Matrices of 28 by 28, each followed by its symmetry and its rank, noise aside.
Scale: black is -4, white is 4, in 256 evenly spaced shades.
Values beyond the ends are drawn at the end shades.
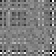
symmetric, rank one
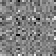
no symmetry, rank three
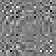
symmetric, rank two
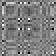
symmetric, rank two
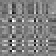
no symmetry, rank one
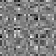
no symmetry, rank three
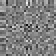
no symmetry, rank three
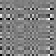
no symmetry, rank one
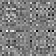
no symmetry, rank three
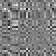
antisymmetric, rank two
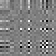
symmetric, rank one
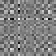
symmetric, rank one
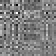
no symmetry, rank two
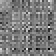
symmetric, rank two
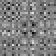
symmetric, rank two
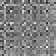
symmetric, rank three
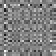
no symmetry, rank two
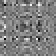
no symmetry, rank two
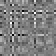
antisymmetric, rank two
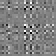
no symmetry, rank two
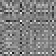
no symmetry, rank two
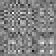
symmetric, rank three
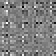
antisymmetric, rank two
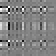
no symmetry, rank one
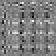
antisymmetric, rank two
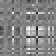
symmetric, rank one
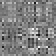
no symmetry, rank three
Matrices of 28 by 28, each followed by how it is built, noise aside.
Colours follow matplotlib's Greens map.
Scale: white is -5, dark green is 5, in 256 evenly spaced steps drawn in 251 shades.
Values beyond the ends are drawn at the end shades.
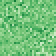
block diagonal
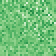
upper triangular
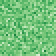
noise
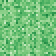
blocks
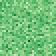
blocks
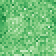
smooth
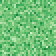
noise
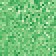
upper triangular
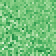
lower triangular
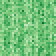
blocks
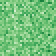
repeating rows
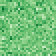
low rank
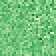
upper triangular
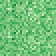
repeating rows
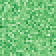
noise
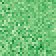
lower triangular
